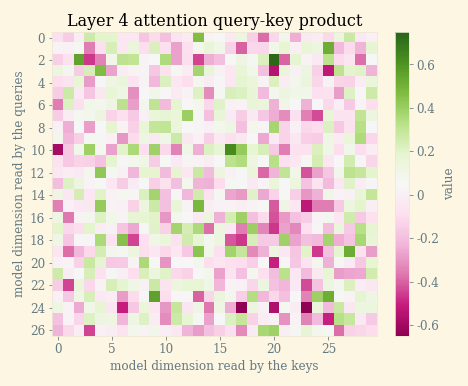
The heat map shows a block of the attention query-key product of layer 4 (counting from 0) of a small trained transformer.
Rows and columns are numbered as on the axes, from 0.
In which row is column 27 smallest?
21
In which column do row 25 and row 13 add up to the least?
25
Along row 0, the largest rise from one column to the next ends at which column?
13
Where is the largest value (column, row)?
20, 2
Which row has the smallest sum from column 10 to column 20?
24
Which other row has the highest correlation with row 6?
15
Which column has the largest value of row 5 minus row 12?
23
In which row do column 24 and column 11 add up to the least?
19
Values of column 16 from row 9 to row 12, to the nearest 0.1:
-0.1 0.6 0.3 0
